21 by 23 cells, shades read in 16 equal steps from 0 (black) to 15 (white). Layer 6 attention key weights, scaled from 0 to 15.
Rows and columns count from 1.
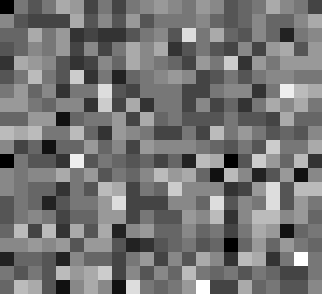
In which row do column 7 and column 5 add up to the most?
20
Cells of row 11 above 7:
9
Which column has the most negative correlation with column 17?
19
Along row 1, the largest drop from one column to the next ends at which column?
7
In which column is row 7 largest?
21
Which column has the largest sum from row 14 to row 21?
8
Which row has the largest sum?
14
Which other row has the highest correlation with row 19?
12
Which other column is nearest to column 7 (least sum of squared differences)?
18
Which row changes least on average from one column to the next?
2
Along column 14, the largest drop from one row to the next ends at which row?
4
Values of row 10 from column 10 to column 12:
8 7 4
